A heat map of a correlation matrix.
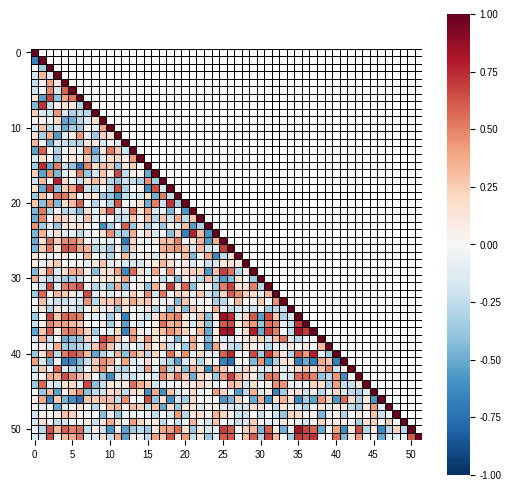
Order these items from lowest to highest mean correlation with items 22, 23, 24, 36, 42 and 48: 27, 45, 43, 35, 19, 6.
27, 6, 45, 43, 35, 19
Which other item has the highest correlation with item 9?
38
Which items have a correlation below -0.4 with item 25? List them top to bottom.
0, 12, 23, 30, 41, 46
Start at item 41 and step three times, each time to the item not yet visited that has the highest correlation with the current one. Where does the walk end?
1
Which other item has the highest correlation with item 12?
23
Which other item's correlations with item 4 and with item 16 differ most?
19
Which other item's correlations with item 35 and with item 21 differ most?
50
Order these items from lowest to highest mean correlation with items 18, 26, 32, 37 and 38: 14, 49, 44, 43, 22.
49, 14, 22, 44, 43
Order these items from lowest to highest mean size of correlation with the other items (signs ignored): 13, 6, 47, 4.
47, 13, 4, 6
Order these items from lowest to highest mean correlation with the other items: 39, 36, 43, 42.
39, 42, 43, 36
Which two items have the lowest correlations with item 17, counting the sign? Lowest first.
45, 47
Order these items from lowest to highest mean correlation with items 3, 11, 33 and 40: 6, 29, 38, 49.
49, 6, 38, 29
